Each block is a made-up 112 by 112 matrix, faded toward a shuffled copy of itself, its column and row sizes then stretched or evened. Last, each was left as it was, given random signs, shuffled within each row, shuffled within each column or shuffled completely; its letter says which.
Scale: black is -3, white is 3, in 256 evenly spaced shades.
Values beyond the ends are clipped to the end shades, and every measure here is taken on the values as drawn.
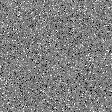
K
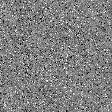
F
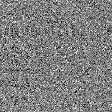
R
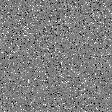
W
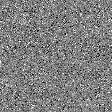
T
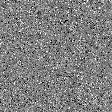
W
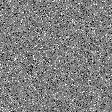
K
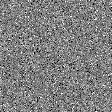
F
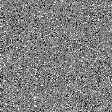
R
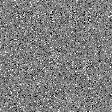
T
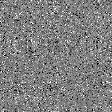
R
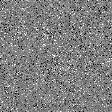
T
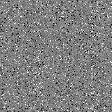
R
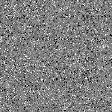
R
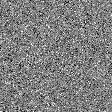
K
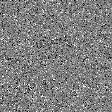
T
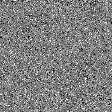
T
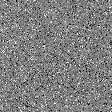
K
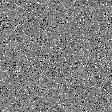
T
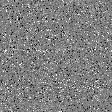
W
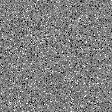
T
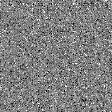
R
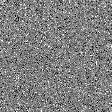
F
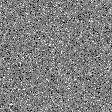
K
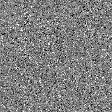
F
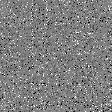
T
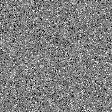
F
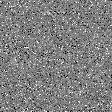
W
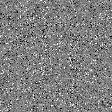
T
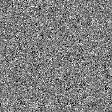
T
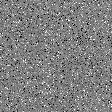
K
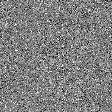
T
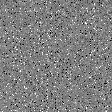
F
